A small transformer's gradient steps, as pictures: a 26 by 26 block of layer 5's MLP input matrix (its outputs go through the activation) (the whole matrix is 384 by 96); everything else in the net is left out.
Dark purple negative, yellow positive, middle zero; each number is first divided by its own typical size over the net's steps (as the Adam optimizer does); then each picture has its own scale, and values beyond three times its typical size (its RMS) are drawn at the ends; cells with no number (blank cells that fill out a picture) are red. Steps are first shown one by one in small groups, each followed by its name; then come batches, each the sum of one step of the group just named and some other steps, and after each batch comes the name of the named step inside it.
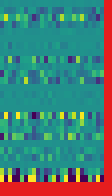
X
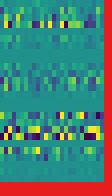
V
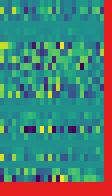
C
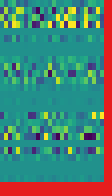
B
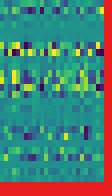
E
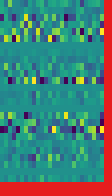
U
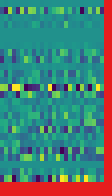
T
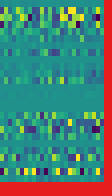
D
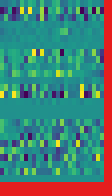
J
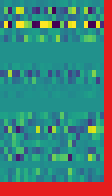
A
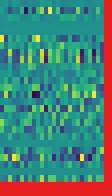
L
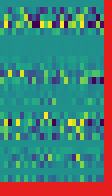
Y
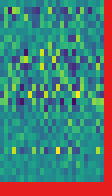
Y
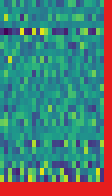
X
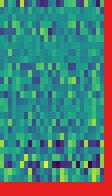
T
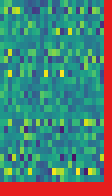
C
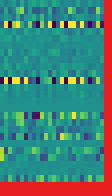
V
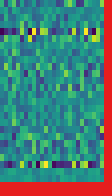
U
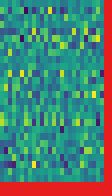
L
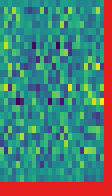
V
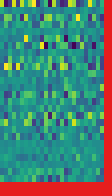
Y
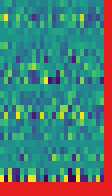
X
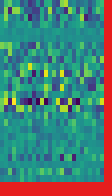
Y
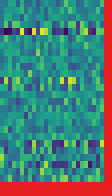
T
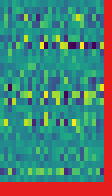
Y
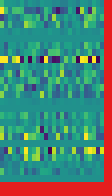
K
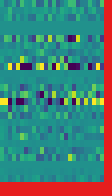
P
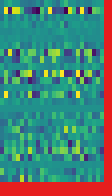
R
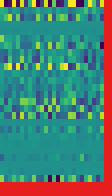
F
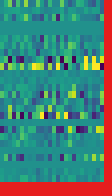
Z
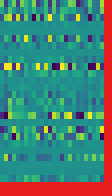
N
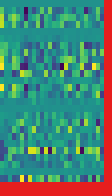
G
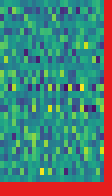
K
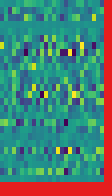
Z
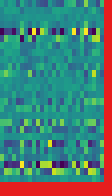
P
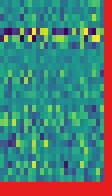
G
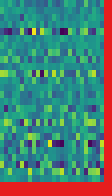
K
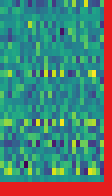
K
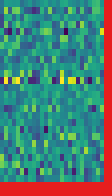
R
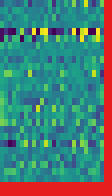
Z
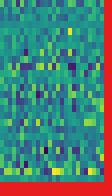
P
